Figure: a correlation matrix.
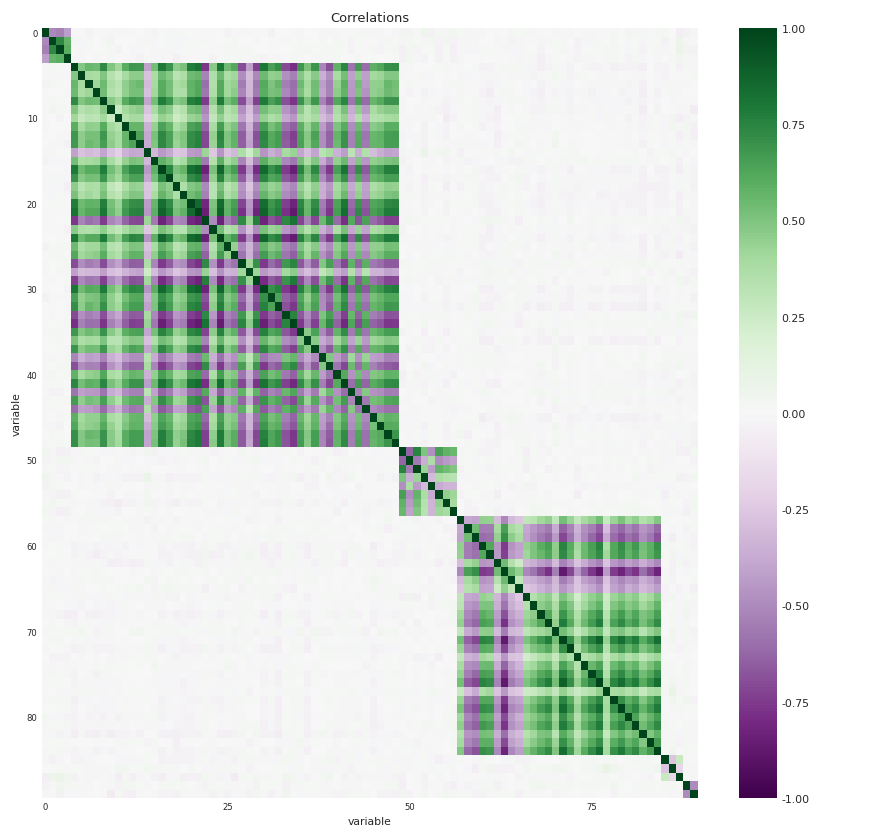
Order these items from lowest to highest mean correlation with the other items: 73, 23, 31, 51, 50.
50, 51, 73, 23, 31
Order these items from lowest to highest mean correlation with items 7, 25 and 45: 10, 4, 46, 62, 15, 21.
62, 10, 15, 46, 4, 21
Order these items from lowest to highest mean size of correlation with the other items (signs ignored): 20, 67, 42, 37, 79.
67, 79, 42, 37, 20
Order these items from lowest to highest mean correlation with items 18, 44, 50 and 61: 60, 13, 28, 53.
13, 28, 53, 60
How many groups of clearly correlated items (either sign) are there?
6
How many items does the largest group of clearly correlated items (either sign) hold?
45
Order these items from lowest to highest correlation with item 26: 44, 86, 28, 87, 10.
44, 28, 87, 86, 10
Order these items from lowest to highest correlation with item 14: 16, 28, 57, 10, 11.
16, 11, 10, 57, 28
